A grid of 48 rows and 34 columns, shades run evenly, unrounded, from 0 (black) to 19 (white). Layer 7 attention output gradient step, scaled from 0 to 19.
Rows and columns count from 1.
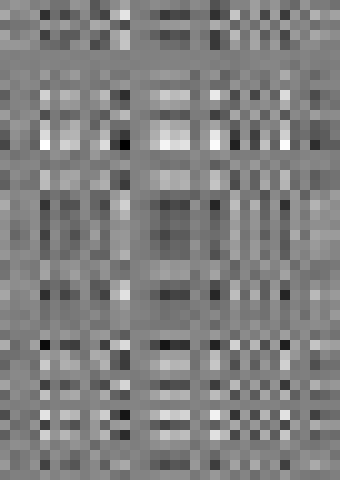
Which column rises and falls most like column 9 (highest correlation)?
3
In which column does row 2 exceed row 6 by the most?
13
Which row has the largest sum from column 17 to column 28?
15
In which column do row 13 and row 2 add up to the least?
10
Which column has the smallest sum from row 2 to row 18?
32
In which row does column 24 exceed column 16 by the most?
35
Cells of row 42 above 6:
28
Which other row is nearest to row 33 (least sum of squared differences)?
17
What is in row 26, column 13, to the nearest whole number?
13
